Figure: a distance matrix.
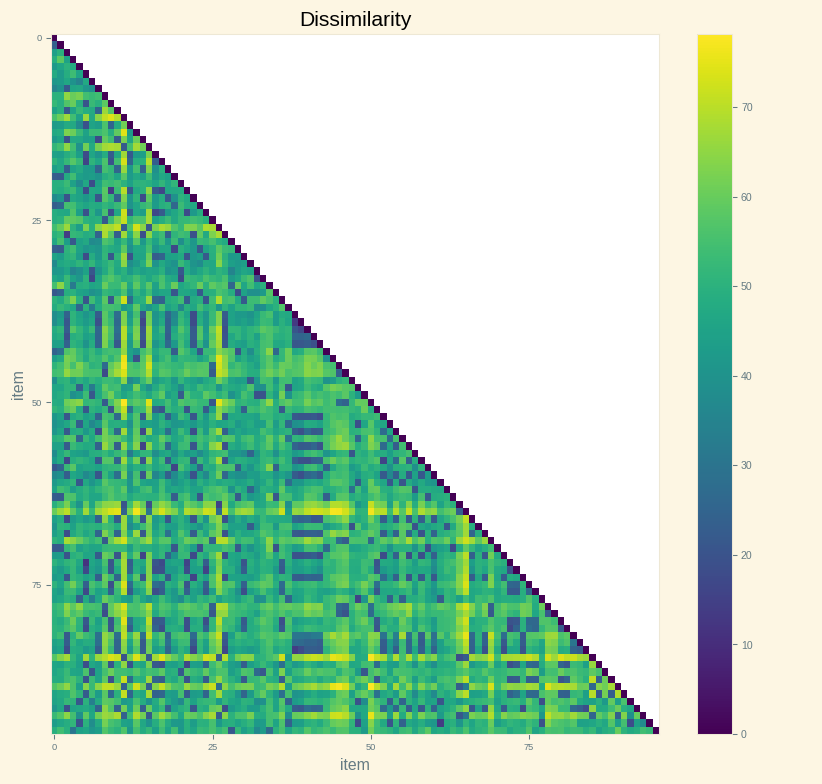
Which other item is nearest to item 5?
72
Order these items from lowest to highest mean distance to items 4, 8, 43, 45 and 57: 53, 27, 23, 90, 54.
23, 53, 90, 54, 27
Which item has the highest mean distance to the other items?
65
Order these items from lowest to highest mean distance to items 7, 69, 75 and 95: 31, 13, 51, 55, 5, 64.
5, 51, 31, 13, 55, 64
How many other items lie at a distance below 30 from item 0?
9
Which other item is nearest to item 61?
94
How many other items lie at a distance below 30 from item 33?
5
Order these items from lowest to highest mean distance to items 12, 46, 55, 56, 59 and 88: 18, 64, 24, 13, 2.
24, 18, 2, 13, 64
